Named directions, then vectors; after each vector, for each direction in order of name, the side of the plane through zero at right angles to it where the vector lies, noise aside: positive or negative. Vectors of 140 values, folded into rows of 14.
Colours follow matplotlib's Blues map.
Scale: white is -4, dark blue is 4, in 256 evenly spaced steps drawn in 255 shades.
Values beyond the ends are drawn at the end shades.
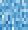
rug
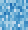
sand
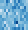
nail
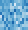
negative, negative, negative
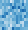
positive, negative, positive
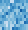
positive, negative, positive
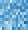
positive, negative, positive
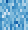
positive, positive, negative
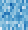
negative, negative, positive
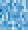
negative, positive, positive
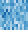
negative, negative, positive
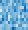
positive, negative, negative
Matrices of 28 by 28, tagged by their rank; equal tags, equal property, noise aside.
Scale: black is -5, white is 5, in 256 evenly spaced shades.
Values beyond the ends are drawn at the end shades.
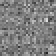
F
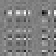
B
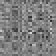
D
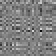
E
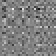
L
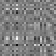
E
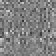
F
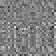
D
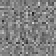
F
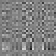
E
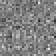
F
